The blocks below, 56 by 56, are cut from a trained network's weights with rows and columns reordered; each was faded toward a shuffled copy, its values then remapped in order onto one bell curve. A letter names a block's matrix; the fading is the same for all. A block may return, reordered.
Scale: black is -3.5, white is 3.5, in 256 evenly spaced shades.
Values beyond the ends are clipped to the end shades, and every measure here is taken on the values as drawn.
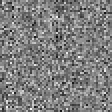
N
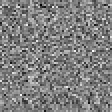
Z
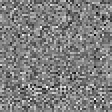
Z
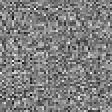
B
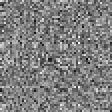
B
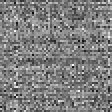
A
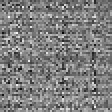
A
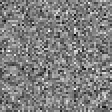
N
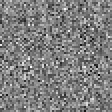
N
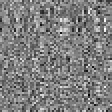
B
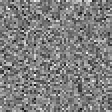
B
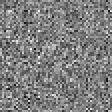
B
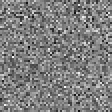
N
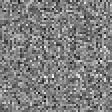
N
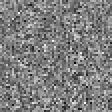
N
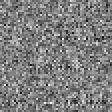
Z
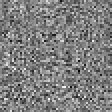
Z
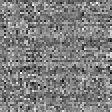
A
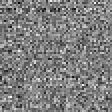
Z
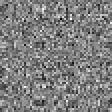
B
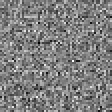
Z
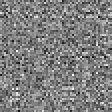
Z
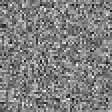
N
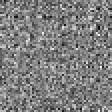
Z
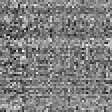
A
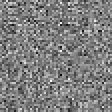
Z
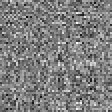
B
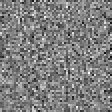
N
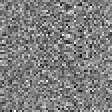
B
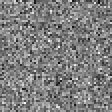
N
